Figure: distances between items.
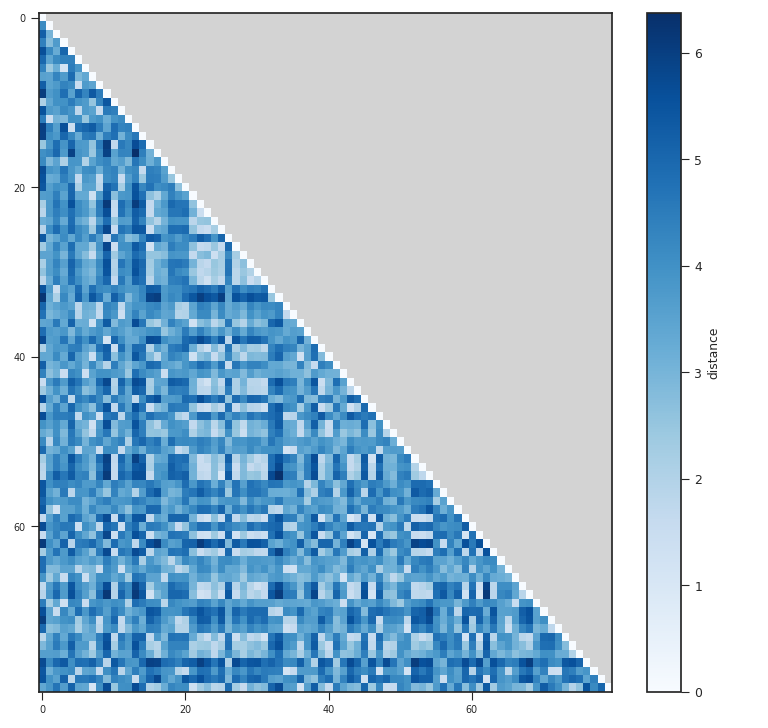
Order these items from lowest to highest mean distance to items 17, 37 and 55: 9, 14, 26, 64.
64, 26, 9, 14
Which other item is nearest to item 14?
18
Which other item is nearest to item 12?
1
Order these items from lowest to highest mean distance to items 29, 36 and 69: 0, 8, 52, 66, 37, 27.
66, 27, 52, 0, 37, 8
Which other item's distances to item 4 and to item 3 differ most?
13
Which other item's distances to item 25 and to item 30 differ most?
54
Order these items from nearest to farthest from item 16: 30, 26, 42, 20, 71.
30, 42, 20, 71, 26
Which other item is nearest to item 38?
9
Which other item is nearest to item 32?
2
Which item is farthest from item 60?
0
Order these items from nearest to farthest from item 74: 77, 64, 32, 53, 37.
53, 64, 37, 77, 32
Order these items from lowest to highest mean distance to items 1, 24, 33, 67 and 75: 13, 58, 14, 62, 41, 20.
58, 41, 20, 14, 62, 13
